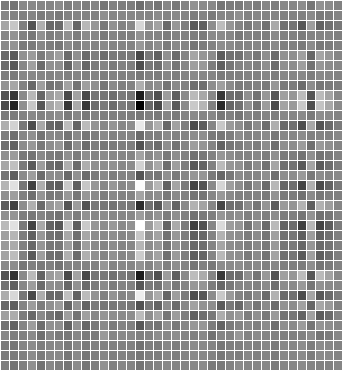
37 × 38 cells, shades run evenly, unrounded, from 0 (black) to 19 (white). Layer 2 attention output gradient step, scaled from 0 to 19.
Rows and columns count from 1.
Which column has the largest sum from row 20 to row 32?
16
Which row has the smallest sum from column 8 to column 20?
11
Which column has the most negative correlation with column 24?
12
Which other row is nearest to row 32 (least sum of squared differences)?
24
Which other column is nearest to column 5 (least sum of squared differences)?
31
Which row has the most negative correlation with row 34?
4
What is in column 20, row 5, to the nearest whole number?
10
